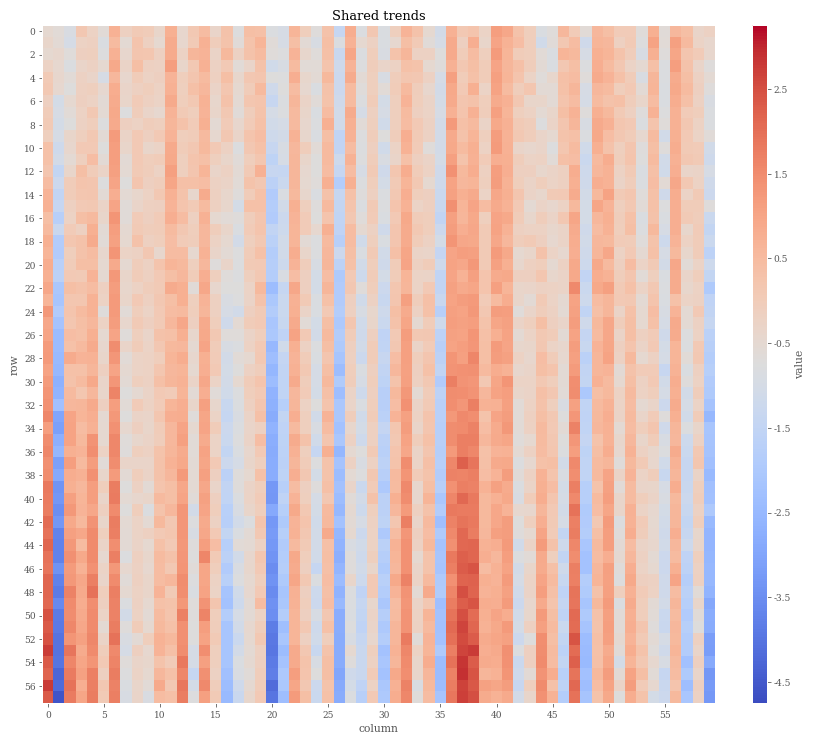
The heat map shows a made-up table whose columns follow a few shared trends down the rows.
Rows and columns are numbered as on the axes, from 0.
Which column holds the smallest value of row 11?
20
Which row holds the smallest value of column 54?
57
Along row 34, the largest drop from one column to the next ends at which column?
1
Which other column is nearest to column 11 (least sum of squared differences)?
49
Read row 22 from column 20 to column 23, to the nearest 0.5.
-2.5 -1.5 1 0
